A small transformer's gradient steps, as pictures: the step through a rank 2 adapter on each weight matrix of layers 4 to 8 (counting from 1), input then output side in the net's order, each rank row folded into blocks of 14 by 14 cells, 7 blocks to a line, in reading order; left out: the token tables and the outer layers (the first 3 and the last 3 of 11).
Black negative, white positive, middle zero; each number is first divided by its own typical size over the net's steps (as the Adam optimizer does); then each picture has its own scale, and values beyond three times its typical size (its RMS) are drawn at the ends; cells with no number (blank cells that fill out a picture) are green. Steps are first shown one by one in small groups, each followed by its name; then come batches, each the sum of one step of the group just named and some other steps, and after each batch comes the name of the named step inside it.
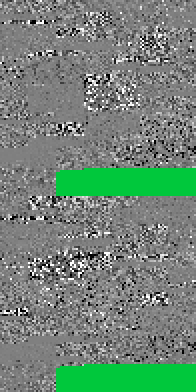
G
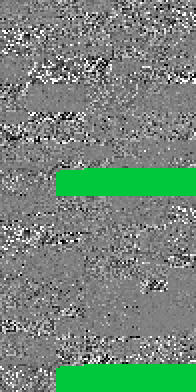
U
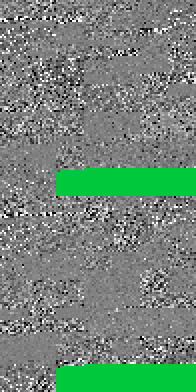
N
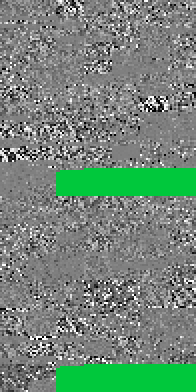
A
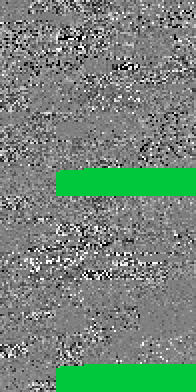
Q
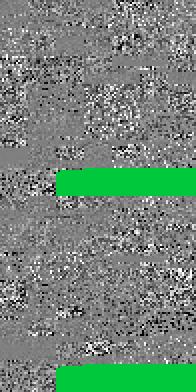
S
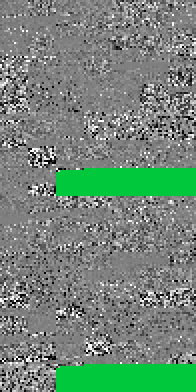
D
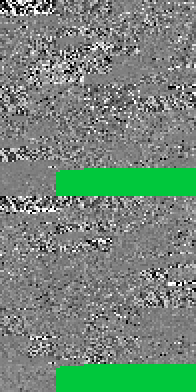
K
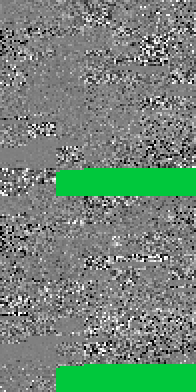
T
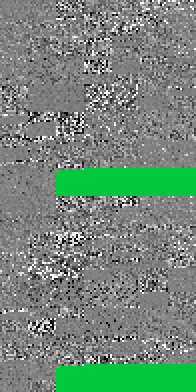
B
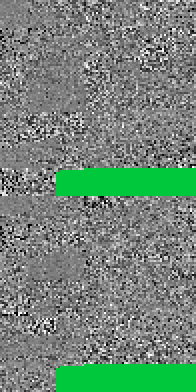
T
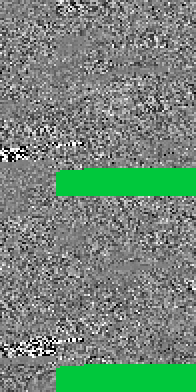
A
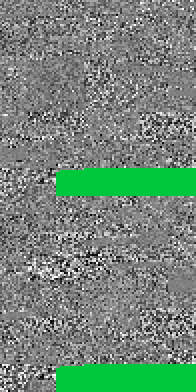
B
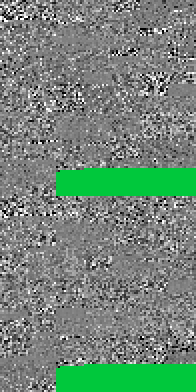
N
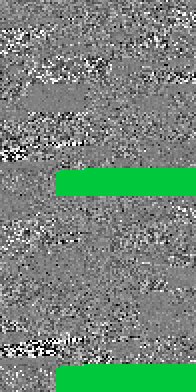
U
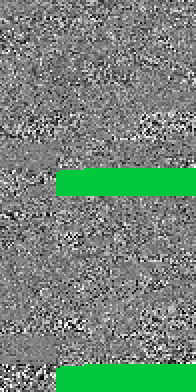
N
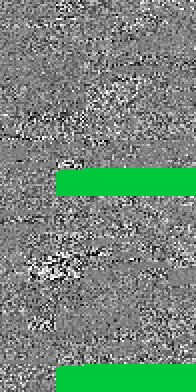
B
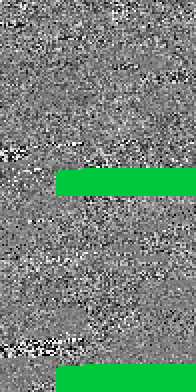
Q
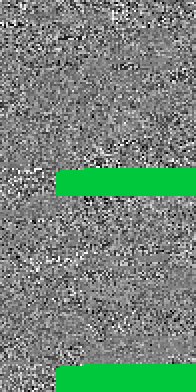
Q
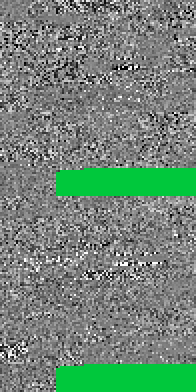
Q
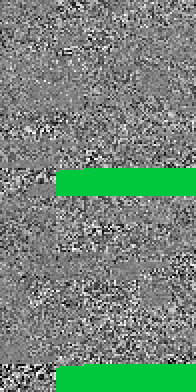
A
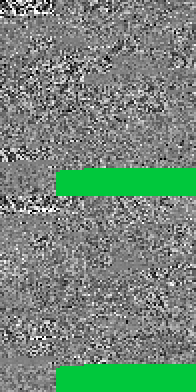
K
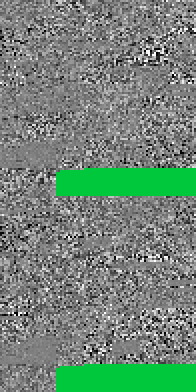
T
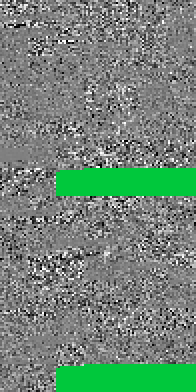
G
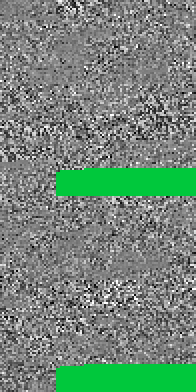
A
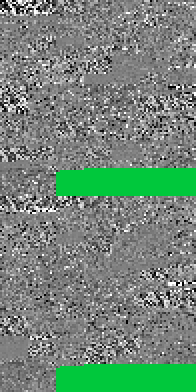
K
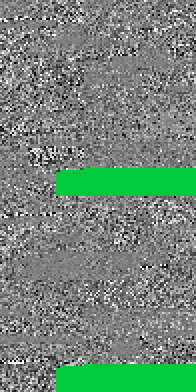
N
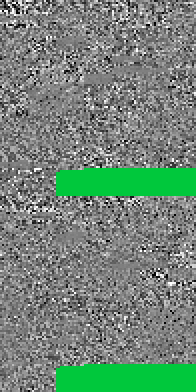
K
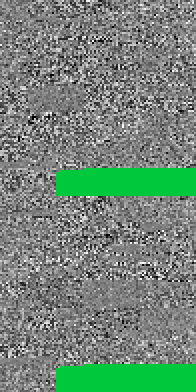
Q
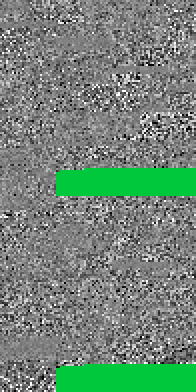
N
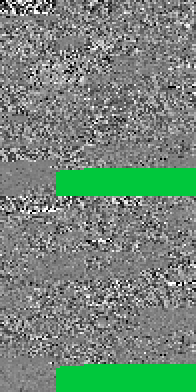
K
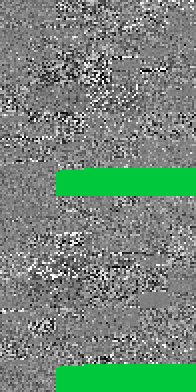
B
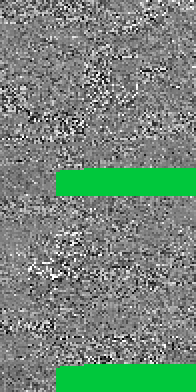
B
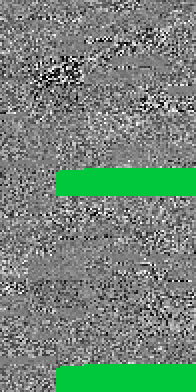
N
